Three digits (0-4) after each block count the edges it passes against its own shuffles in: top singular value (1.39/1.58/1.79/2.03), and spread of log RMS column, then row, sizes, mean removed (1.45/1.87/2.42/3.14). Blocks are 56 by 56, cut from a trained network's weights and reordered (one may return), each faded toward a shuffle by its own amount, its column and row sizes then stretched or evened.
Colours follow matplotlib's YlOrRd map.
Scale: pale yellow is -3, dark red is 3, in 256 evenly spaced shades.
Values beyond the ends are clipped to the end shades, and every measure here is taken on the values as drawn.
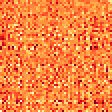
2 1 3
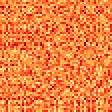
4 1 2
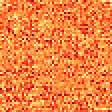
2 1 2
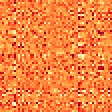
4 3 3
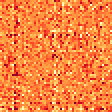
1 2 2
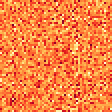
1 2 0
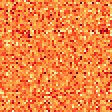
0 1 2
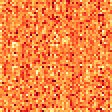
0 2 1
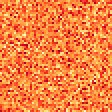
0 0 0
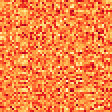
4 2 1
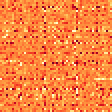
1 2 4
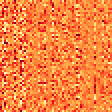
3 4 0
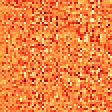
3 3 1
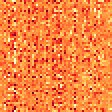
1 4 1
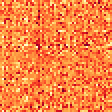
1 1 2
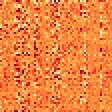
2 4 2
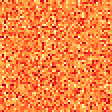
2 2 1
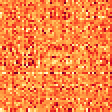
2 0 3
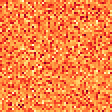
1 0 0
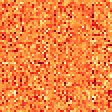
1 3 0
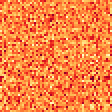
3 2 1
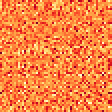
3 2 3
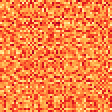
4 0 1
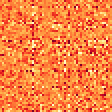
3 3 3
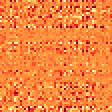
3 3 4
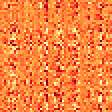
4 4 2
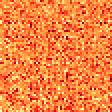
1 1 2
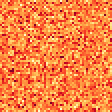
2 1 0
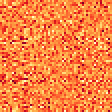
3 2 2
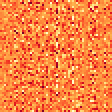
0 4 0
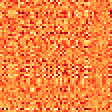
4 2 3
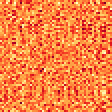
4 2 0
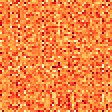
3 3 2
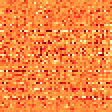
1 0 4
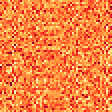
4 2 0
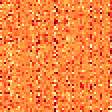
0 4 1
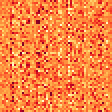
1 3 0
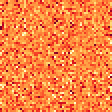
0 3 1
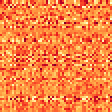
4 0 4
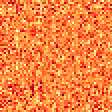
1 2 1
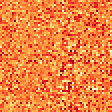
0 2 2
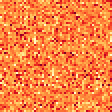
0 1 2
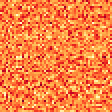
2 0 1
